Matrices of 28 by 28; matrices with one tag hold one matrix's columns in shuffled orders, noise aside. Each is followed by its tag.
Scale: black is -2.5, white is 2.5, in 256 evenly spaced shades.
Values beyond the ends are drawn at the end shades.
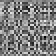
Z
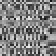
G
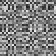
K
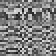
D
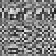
D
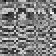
D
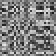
Z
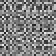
K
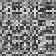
Z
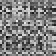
Z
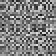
K
